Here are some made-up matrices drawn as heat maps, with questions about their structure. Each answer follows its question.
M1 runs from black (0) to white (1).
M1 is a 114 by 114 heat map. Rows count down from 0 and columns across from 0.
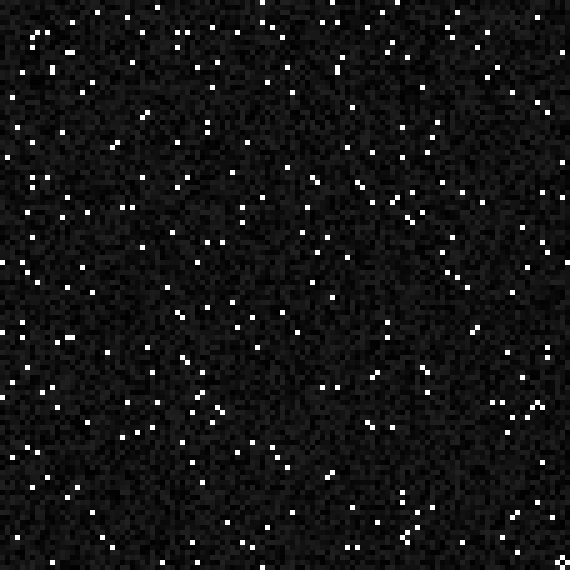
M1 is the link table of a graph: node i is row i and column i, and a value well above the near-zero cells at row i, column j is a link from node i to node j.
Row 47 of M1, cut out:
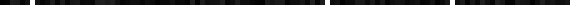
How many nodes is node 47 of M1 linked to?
3
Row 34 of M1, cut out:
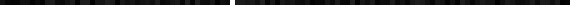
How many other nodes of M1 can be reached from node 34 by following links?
2
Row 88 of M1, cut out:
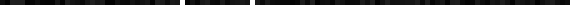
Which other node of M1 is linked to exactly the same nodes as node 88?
node 63
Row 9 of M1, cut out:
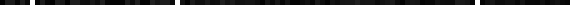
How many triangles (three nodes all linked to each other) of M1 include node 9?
1
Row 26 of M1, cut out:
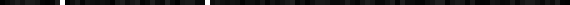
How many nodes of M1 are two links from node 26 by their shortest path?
4
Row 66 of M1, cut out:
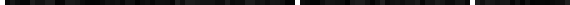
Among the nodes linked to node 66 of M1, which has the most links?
node 0
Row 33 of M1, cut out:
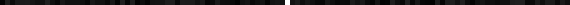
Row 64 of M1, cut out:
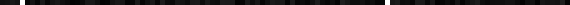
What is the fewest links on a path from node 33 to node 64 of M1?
5
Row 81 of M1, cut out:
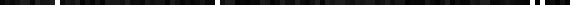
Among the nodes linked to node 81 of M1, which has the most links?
node 108
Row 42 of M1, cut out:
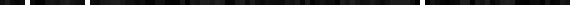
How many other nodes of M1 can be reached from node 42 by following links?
6
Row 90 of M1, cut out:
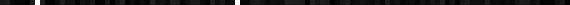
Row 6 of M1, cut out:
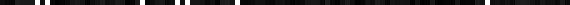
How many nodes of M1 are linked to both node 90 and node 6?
2
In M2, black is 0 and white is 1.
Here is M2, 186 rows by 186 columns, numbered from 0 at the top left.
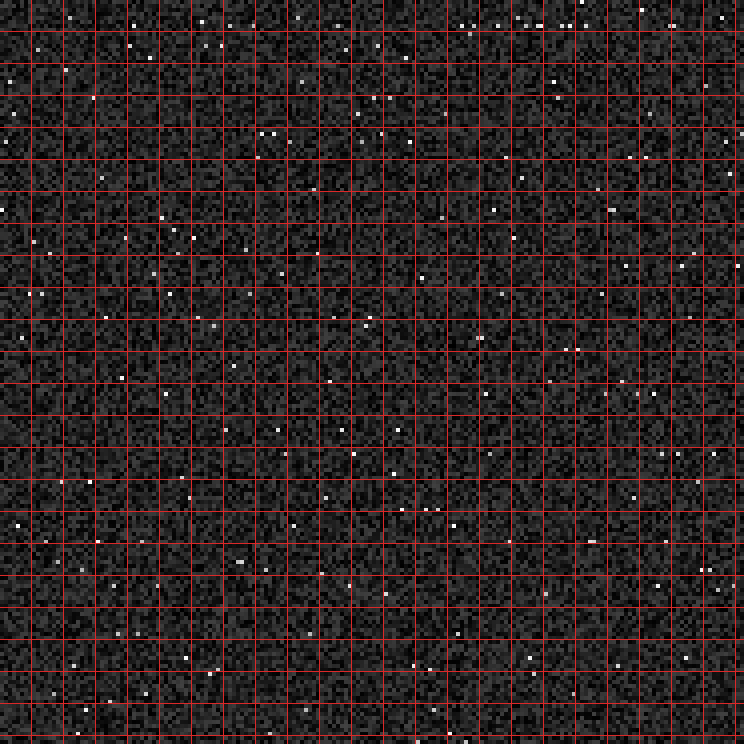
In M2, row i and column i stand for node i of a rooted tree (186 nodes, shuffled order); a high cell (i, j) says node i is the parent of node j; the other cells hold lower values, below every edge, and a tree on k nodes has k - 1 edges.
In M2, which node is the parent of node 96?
148
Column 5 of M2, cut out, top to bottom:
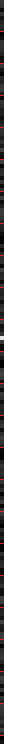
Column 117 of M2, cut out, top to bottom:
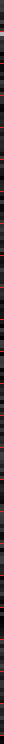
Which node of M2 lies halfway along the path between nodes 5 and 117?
140
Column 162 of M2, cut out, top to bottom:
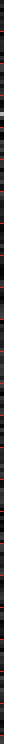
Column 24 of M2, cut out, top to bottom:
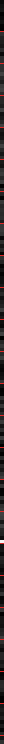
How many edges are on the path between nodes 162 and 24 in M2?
5
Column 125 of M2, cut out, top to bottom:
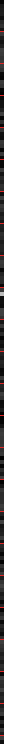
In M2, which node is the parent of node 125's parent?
131
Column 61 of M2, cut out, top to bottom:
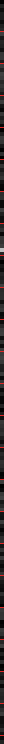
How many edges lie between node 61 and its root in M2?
4
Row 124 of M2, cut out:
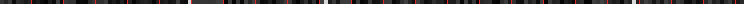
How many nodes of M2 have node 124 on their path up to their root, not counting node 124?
12
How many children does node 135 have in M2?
7
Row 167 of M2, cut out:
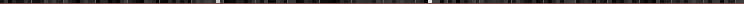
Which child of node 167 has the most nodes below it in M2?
107
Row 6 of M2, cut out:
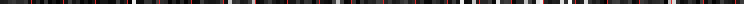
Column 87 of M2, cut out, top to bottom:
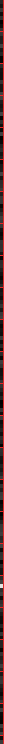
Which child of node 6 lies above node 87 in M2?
146
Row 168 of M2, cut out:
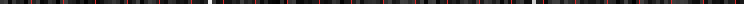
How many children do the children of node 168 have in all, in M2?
4
